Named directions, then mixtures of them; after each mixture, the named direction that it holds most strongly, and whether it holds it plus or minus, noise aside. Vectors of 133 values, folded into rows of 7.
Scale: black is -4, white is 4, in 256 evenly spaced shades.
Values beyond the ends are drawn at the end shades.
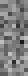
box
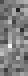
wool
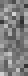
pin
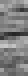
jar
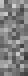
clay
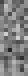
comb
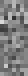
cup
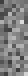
clay, minus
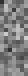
comb, plus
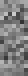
clay, plus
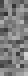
clay, minus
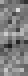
wool, minus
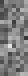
wool, plus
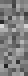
cup, minus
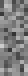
comb, plus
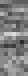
jar, minus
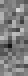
wool, minus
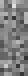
clay, plus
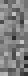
box, minus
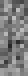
wool, minus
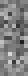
box, plus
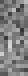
wool, plus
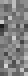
box, plus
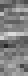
jar, minus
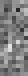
wool, plus
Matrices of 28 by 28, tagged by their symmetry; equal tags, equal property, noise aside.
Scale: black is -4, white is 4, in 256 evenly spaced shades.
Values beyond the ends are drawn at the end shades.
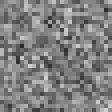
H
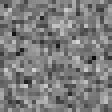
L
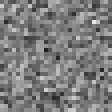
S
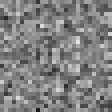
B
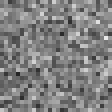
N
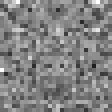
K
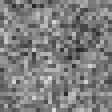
N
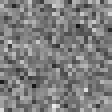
L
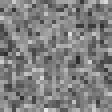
L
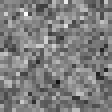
H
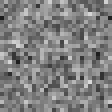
K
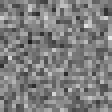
S
